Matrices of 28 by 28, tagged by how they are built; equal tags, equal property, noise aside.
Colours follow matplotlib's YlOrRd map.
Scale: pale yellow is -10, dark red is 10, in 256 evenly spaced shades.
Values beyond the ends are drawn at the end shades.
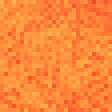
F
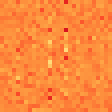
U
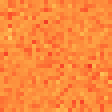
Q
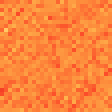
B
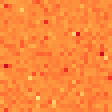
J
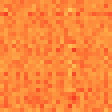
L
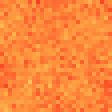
F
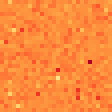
J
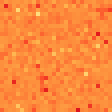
J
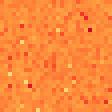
J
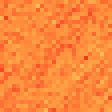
B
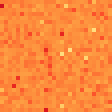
J
